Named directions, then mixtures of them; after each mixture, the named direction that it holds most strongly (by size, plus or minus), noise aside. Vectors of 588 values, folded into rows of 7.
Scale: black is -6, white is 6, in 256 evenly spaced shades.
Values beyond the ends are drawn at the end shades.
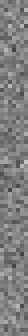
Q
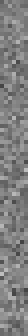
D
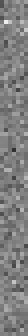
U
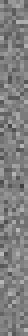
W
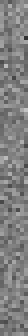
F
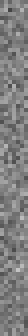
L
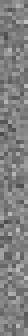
W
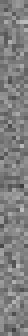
W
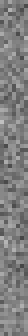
L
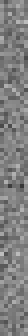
W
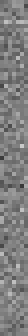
W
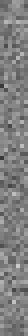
D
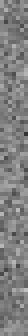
D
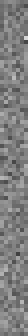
F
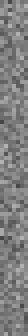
L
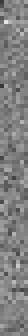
U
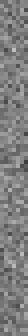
Q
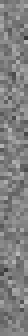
D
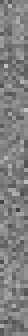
F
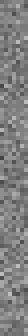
D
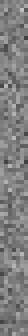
Q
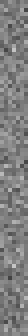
Q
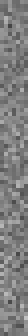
L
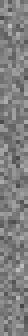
L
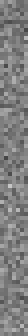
F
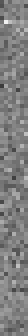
U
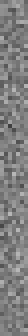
W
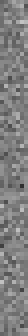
W
